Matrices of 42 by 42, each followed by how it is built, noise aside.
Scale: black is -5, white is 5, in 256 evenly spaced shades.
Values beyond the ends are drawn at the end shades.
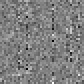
uneven columns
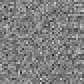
blocks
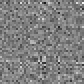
low rank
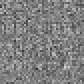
blocks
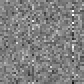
uneven columns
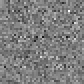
uneven rows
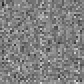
uneven columns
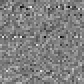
uneven rows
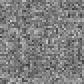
blocks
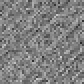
Hankel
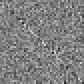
diagonal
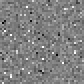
sparse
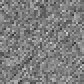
Hankel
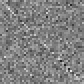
diagonal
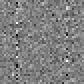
uneven columns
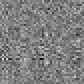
low rank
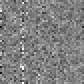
uneven columns
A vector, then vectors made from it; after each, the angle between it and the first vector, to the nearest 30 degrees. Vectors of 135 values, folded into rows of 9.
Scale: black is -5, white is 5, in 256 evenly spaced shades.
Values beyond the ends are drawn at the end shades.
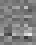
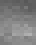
60 degrees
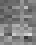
30 degrees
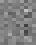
120 degrees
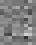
30 degrees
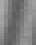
90 degrees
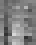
60 degrees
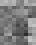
120 degrees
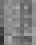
60 degrees
